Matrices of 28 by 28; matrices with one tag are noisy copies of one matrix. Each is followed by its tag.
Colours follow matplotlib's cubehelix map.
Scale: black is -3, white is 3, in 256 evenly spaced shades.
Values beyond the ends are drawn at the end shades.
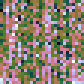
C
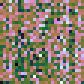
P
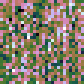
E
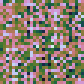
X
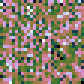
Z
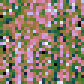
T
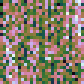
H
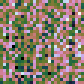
P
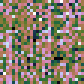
Z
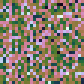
Z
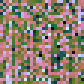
Z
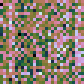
P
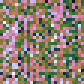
X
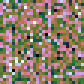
Z
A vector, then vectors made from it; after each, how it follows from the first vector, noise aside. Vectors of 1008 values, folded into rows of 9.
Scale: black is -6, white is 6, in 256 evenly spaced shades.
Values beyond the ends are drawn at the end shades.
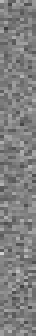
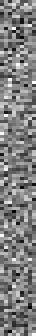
reversed, scaled up.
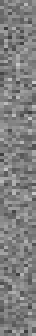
reversed.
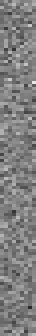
reversed.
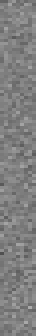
negated, shrunk.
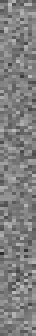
negated.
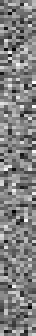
reversed, scaled up.
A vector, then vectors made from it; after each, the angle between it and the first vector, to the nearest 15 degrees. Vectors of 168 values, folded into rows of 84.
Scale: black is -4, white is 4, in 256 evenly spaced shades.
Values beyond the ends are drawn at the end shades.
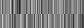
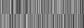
30 degrees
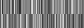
45 degrees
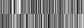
150 degrees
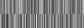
120 degrees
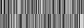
135 degrees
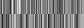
165 degrees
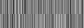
90 degrees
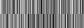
75 degrees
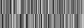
165 degrees
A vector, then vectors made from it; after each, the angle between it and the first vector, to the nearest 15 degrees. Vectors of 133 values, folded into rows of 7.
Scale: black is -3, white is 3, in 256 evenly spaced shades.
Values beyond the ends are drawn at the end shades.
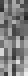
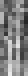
60 degrees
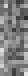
60 degrees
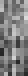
165 degrees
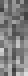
15 degrees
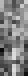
150 degrees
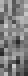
150 degrees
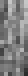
120 degrees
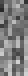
30 degrees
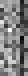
75 degrees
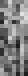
135 degrees
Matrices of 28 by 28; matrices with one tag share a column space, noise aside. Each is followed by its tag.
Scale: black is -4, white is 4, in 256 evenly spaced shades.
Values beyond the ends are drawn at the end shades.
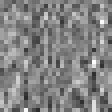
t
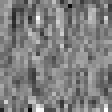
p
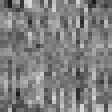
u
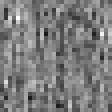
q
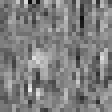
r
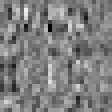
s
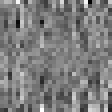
u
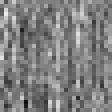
q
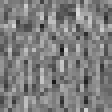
s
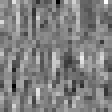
r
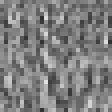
t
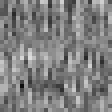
r
